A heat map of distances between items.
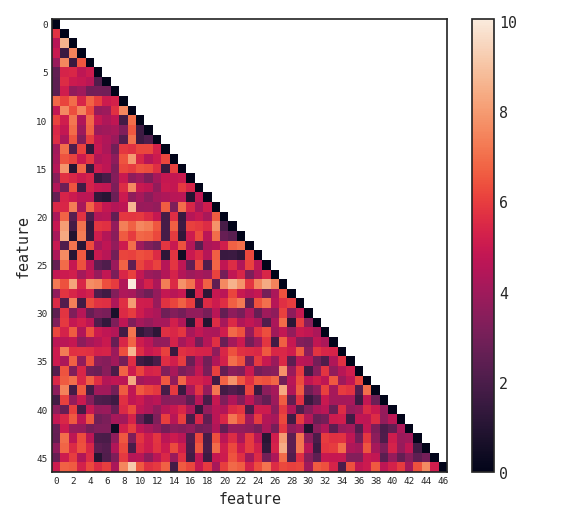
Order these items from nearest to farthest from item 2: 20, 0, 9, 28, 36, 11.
20, 36, 0, 28, 9, 11
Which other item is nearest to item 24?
15
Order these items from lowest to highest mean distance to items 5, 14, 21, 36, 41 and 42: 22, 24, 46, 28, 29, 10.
28, 24, 22, 46, 10, 29
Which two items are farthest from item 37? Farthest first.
9, 21
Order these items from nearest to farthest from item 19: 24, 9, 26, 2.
26, 24, 2, 9
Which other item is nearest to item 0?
39
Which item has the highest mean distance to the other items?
27
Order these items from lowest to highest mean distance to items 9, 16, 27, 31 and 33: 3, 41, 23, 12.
41, 12, 23, 3
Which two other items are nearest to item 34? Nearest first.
14, 46
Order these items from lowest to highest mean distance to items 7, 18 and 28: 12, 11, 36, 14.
36, 11, 12, 14
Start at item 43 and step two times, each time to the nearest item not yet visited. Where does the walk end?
44
